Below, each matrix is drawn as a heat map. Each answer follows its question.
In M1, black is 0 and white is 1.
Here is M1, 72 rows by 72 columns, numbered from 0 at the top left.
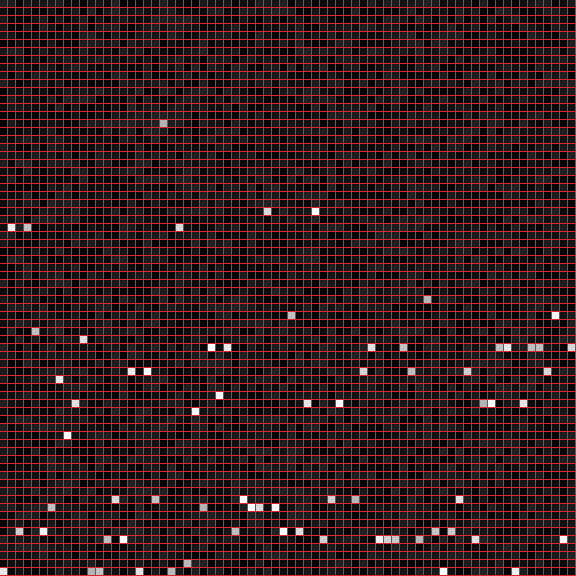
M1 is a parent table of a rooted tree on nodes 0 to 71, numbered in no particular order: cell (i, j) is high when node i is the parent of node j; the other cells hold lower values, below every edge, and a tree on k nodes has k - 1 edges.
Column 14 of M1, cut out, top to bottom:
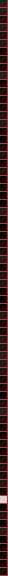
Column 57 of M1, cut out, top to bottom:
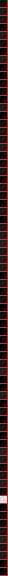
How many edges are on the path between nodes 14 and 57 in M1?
2
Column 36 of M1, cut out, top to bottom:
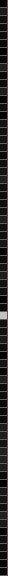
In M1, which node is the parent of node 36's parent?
26
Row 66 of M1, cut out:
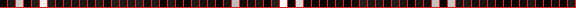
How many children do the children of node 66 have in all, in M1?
2
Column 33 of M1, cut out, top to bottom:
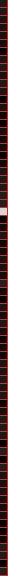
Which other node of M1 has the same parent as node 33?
39
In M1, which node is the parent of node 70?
67
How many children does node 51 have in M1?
1
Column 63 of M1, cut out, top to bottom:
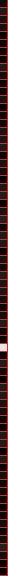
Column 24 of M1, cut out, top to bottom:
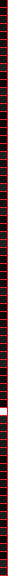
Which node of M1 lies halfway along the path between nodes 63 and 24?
46
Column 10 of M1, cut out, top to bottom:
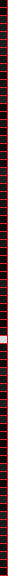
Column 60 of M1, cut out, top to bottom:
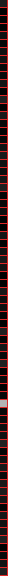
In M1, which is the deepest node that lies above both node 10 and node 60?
50
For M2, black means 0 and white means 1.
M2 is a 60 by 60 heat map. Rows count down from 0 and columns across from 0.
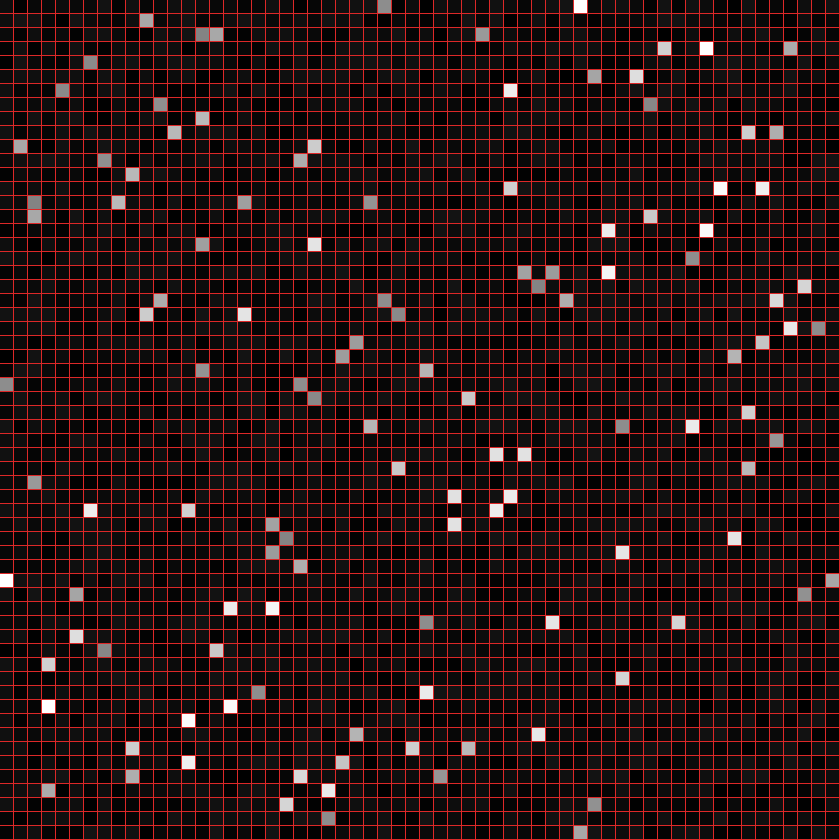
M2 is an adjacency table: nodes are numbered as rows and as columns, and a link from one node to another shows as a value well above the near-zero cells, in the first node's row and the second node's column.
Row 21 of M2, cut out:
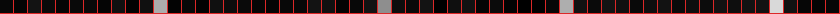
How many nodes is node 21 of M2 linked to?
4
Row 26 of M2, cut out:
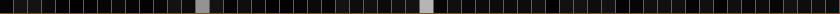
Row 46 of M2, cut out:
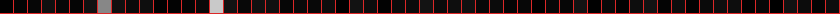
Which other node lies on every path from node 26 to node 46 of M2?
node 14
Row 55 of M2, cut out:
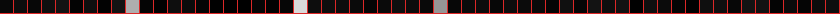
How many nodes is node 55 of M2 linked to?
3
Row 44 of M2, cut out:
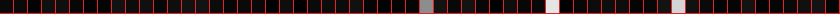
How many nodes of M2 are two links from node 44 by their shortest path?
3
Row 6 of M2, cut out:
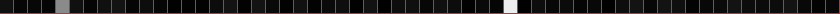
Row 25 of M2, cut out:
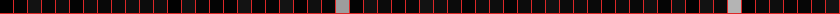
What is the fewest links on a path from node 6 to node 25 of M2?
5
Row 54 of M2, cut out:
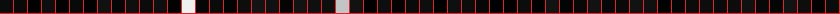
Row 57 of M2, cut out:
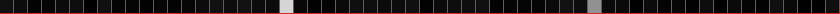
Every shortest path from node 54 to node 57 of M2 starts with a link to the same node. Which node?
node 24
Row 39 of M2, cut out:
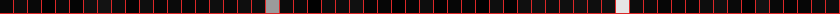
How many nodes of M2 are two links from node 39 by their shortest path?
4
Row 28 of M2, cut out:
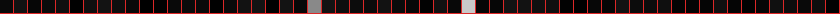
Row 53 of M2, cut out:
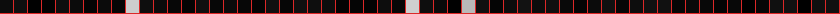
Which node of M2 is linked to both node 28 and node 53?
node 33
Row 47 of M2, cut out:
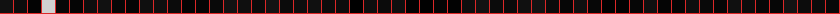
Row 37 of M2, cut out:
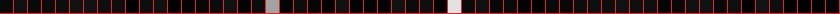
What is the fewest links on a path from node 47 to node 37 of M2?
6
